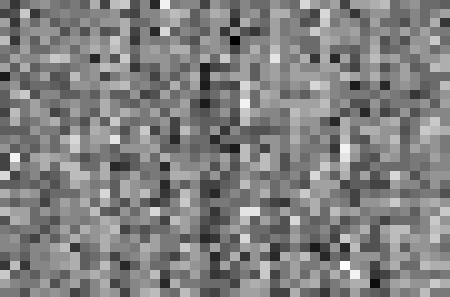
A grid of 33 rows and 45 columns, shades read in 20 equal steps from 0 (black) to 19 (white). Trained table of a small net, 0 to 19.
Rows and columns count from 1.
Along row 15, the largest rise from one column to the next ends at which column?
19
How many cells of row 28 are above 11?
12
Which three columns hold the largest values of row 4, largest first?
17, 32, 13
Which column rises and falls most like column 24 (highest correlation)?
20
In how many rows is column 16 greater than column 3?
17
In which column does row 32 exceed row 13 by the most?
37
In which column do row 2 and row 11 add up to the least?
4
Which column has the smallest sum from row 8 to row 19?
21
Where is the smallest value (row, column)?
5, 24
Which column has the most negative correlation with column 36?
33
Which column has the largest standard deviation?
35
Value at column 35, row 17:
18
